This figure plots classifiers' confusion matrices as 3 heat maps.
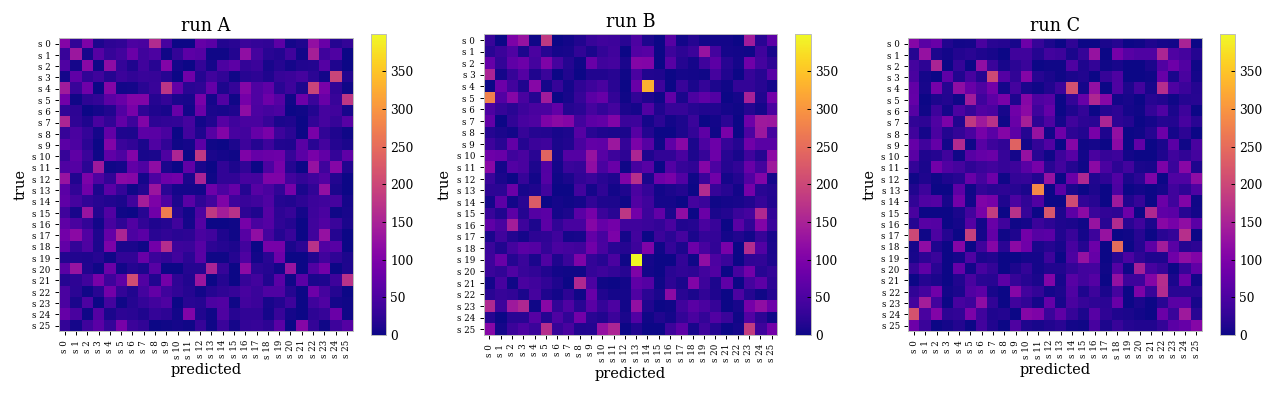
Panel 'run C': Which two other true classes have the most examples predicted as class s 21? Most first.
s 15, s 12
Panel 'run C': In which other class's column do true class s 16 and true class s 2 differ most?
s 18
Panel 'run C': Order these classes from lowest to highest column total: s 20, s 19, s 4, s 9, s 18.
s 19, s 20, s 4, s 9, s 18
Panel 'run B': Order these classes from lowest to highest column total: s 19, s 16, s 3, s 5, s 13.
s 16, s 3, s 19, s 5, s 13
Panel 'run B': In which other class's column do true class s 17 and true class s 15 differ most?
s 12
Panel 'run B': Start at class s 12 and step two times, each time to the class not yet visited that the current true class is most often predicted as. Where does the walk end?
s 19
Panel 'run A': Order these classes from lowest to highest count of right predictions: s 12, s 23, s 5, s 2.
s 23, s 5, s 2, s 12
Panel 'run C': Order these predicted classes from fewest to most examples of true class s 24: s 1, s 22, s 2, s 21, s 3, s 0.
s 21, s 3, s 1, s 22, s 2, s 0
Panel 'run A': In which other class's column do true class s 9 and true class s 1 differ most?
s 22
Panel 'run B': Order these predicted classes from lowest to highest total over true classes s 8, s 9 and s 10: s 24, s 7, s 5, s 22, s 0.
s 22, s 7, s 0, s 24, s 5
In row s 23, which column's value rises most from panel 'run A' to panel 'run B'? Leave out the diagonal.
s 3
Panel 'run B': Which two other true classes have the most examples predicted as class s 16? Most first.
s 22, s 12
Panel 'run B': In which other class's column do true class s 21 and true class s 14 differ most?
s 4
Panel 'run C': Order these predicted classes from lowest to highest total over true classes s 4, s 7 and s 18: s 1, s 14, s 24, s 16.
s 24, s 1, s 16, s 14
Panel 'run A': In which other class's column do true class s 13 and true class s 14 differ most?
s 7
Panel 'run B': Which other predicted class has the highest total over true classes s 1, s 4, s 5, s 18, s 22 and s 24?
s 14
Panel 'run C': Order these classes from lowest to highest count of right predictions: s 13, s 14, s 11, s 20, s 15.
s 13, s 11, s 15, s 20, s 14
